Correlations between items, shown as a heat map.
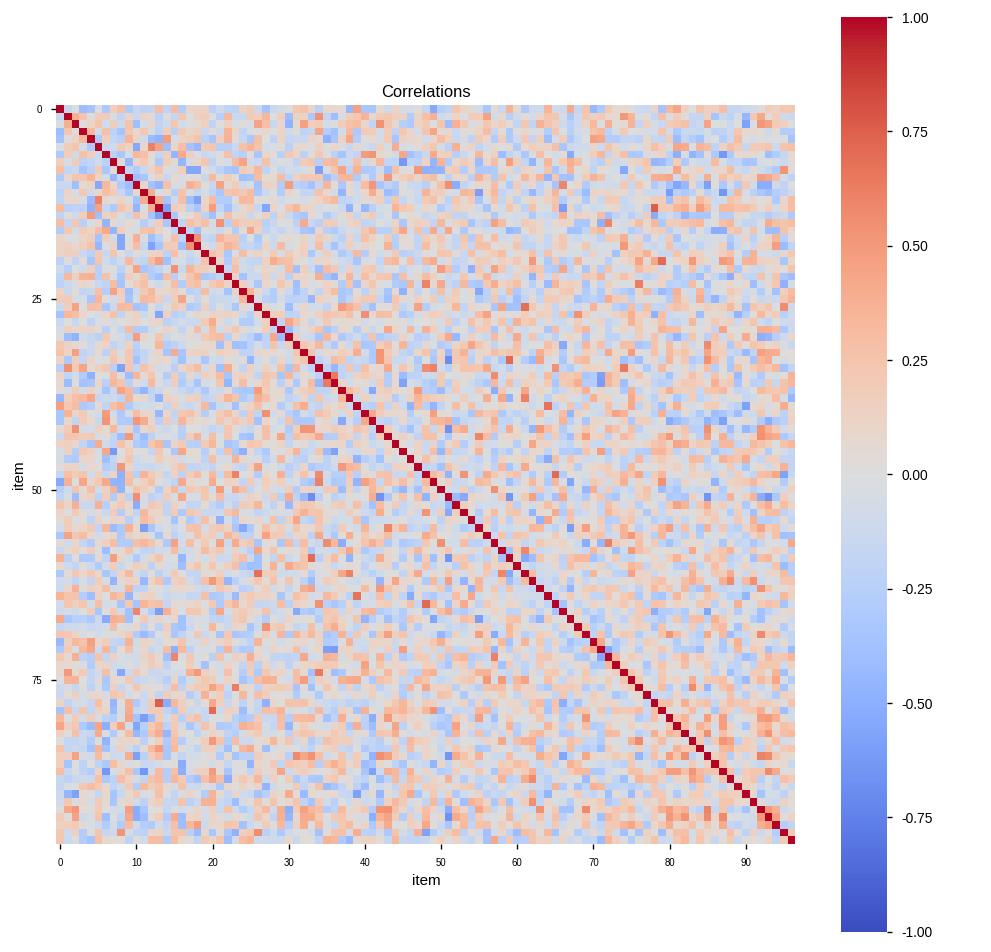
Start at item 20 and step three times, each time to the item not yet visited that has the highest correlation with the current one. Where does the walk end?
34
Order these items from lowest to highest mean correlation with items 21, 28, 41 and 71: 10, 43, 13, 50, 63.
13, 43, 63, 50, 10
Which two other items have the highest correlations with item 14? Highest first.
4, 66
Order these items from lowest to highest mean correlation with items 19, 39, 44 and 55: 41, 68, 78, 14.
14, 41, 68, 78
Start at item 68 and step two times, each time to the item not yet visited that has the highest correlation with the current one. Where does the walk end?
40
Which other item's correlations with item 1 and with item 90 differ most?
2
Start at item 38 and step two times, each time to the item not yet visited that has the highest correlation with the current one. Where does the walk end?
26
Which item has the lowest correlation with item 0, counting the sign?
49
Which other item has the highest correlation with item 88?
62
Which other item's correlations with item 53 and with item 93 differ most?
11
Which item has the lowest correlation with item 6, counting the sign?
87
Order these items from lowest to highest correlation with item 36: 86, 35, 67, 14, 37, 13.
14, 13, 37, 67, 86, 35
